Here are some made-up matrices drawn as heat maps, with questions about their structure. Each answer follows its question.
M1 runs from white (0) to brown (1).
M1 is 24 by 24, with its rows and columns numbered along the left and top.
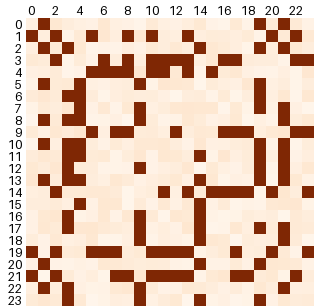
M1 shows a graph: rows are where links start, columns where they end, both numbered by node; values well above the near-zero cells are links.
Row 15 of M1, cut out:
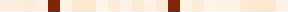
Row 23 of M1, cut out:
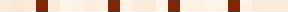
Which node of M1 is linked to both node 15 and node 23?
node 14
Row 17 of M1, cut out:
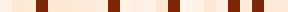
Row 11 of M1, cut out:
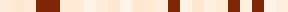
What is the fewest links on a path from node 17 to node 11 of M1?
2
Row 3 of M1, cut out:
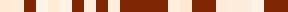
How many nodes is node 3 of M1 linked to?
11
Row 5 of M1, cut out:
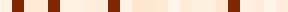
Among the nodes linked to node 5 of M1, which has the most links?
node 19
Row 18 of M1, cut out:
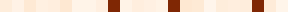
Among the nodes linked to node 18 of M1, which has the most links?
node 21
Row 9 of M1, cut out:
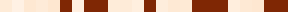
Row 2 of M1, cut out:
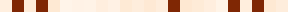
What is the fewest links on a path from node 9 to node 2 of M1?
3
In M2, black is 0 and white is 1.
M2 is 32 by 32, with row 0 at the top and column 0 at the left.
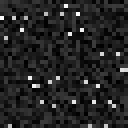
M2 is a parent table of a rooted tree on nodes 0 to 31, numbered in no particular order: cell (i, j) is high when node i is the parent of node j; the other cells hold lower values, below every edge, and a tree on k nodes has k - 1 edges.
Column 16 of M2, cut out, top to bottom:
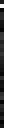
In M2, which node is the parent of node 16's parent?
9
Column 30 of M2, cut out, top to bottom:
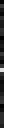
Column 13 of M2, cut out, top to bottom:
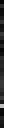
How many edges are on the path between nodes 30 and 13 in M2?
4
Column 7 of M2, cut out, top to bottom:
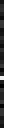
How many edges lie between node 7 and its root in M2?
3
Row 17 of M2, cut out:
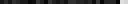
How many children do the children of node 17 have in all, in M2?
3
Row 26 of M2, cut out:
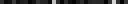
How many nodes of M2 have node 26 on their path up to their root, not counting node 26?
8
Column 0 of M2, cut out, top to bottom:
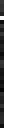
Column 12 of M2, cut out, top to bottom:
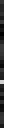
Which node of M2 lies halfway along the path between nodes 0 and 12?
19
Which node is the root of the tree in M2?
4
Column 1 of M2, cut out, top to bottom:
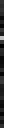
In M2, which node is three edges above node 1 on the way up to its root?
20
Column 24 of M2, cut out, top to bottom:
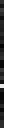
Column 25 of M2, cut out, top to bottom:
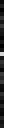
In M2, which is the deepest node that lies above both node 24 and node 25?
21
